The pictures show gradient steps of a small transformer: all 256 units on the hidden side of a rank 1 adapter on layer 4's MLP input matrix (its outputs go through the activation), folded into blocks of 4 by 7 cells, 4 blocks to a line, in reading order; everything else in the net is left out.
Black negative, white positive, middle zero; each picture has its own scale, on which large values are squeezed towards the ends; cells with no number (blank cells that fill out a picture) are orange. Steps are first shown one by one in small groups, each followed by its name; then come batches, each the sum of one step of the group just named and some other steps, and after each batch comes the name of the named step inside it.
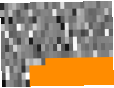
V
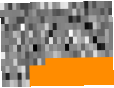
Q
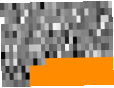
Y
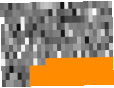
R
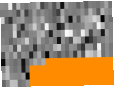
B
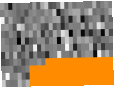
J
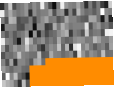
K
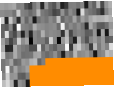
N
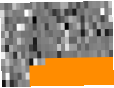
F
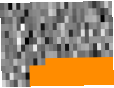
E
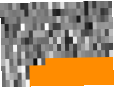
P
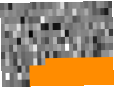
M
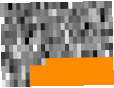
E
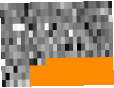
Q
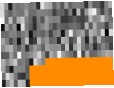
R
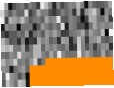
R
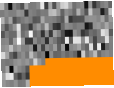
Q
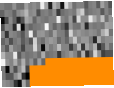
Q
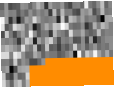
Y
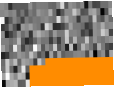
P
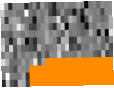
F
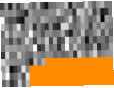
M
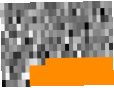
V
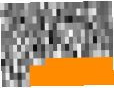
Q
